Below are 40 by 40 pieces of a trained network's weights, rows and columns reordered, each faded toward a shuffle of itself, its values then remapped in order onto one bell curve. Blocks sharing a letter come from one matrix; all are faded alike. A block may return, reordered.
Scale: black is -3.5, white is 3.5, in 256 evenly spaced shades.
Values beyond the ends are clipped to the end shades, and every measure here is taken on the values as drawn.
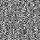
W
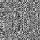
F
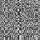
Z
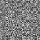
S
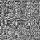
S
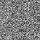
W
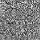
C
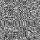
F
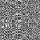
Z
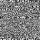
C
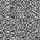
F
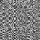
Z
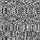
F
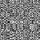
F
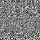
C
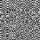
Z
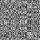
Z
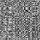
F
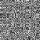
S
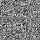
C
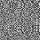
W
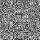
S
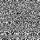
C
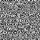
C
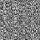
W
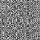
F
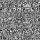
C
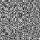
F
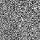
W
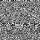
C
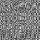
Z
